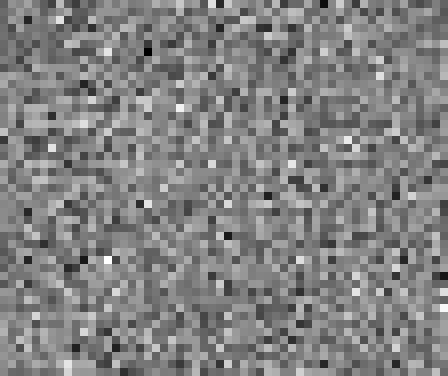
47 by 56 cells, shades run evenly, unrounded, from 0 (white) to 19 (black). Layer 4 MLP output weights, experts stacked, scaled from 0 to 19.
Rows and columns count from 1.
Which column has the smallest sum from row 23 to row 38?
12
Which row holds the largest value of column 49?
37
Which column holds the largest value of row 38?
7
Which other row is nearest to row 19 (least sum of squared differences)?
45
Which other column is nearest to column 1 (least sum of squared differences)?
6
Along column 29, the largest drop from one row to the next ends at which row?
31
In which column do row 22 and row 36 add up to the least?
18
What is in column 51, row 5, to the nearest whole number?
12
